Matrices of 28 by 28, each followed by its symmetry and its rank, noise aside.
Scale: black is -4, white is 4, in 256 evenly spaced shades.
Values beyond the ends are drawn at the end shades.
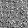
antisymmetric, rank eight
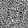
antisymmetric, rank eight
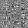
no symmetry, rank four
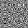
antisymmetric, rank four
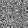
antisymmetric, rank eight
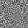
antisymmetric, rank eight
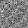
symmetric, rank six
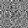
no symmetry, rank four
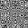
antisymmetric, rank four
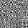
antisymmetric, rank four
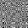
no symmetry, rank four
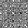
symmetric, rank four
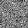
symmetric, rank eight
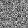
no symmetry, rank six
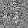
no symmetry, rank six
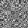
symmetric, rank six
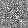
symmetric, rank eight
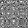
no symmetry, rank four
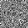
symmetric, rank eight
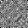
symmetric, rank six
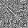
symmetric, rank eight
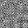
symmetric, rank six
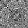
symmetric, rank six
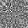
symmetric, rank four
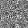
no symmetry, rank six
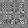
no symmetry, rank four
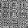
no symmetry, rank four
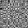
symmetric, rank four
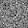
symmetric, rank eight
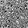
symmetric, rank eight
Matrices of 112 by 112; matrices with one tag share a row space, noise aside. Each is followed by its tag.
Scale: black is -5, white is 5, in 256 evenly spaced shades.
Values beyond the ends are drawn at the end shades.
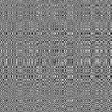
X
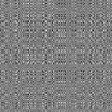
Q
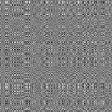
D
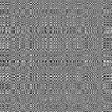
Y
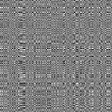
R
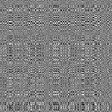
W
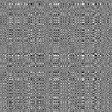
W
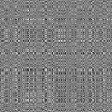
Q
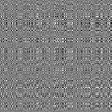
X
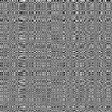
R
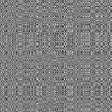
X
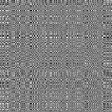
Y
